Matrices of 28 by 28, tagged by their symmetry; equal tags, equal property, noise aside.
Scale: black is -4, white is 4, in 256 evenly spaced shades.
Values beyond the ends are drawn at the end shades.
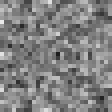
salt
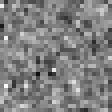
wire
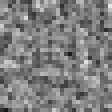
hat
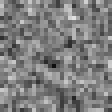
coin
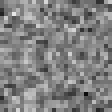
salt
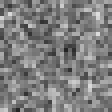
coin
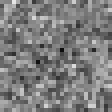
coin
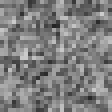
hat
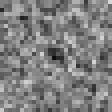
wire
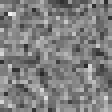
coin
